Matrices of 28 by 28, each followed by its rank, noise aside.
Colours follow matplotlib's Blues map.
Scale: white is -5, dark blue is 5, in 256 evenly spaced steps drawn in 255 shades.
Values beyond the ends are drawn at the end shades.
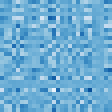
three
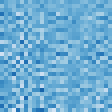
three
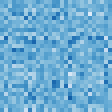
four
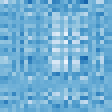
two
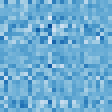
three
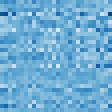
three
